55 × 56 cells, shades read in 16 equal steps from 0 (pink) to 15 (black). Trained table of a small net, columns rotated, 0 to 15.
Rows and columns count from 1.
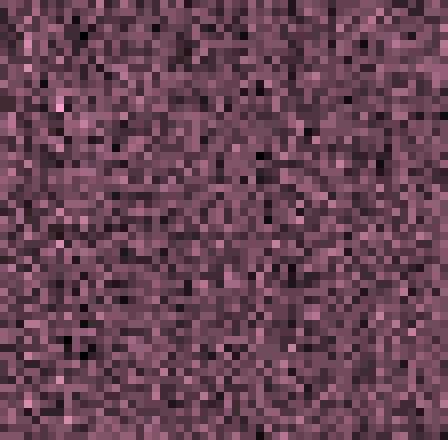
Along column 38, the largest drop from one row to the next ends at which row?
28
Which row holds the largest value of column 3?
41
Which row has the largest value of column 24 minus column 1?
37
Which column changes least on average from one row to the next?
49
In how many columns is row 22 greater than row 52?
20
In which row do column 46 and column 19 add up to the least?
23
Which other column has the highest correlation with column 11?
42
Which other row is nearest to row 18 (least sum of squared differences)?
44
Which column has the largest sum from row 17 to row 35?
34
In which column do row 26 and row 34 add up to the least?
2
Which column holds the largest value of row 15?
56
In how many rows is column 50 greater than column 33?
24
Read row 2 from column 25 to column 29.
6 7 10 12 8
